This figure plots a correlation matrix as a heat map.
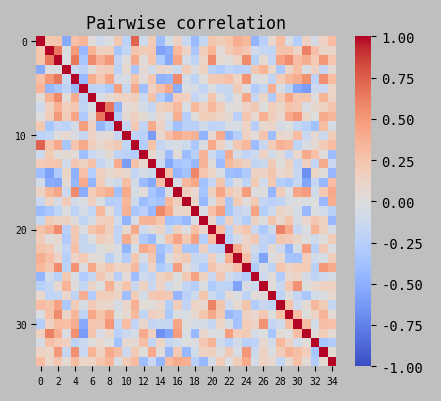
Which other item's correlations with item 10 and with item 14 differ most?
16
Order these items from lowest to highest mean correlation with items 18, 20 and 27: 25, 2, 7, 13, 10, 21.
13, 10, 2, 25, 21, 7
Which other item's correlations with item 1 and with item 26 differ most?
23
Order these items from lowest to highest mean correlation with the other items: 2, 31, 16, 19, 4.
19, 31, 16, 4, 2
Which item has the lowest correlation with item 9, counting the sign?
7
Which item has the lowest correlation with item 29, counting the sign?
22
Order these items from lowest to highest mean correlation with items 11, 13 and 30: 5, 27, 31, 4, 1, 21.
21, 5, 27, 31, 1, 4
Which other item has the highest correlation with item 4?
2
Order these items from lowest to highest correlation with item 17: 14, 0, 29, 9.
14, 9, 0, 29
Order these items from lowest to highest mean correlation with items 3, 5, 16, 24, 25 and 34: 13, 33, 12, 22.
12, 13, 22, 33
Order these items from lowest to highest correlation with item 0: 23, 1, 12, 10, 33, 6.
10, 12, 6, 33, 1, 23
